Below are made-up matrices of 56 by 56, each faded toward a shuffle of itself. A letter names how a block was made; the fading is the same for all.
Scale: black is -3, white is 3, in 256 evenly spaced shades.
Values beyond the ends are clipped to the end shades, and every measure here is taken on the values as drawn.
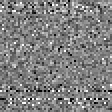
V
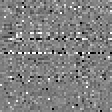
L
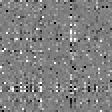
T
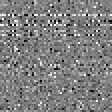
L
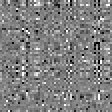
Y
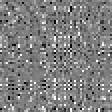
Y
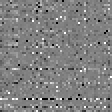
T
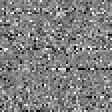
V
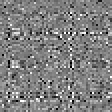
L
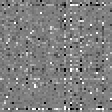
T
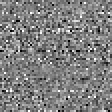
V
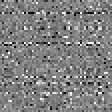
L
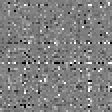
T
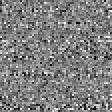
V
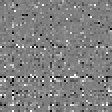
T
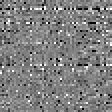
L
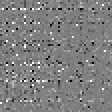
T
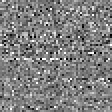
V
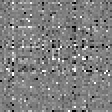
T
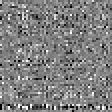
L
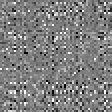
Y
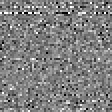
V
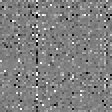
T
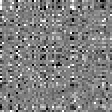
Y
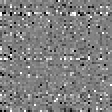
T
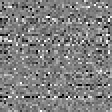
L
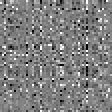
Y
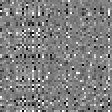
Y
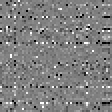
T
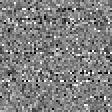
V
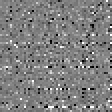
T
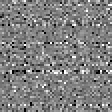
L
